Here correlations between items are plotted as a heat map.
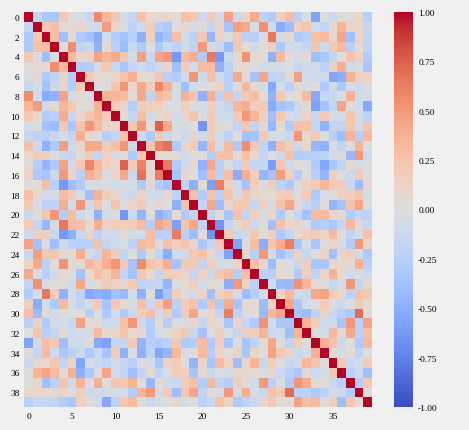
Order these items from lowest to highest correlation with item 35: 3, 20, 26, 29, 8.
8, 29, 20, 3, 26
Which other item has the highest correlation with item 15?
11
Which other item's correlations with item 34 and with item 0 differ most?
33
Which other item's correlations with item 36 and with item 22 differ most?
5
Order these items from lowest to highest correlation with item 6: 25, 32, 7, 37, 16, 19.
16, 32, 25, 7, 37, 19
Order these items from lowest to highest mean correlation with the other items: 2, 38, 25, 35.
2, 35, 38, 25
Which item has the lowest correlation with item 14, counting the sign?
37
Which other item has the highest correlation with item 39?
31
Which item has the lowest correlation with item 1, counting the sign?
29
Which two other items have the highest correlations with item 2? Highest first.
28, 36
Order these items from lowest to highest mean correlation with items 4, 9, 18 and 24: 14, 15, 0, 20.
20, 14, 15, 0
